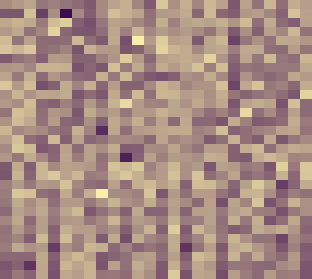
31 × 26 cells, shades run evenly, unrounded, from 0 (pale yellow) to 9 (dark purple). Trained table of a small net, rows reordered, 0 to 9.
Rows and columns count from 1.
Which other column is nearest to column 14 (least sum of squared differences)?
16
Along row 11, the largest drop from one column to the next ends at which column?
26
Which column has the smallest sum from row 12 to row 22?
2
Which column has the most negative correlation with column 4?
3
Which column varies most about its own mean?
11
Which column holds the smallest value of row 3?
6
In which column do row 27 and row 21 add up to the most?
24
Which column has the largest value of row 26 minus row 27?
20
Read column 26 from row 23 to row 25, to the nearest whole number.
4 4 5
